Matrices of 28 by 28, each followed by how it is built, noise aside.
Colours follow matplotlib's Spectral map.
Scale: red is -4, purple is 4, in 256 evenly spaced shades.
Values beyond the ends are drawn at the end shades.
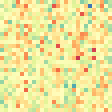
blocks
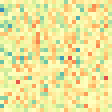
blocks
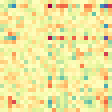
low rank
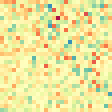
upper triangular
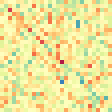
diagonal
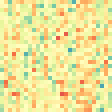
blocks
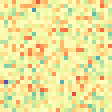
blocks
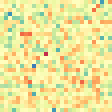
blocks
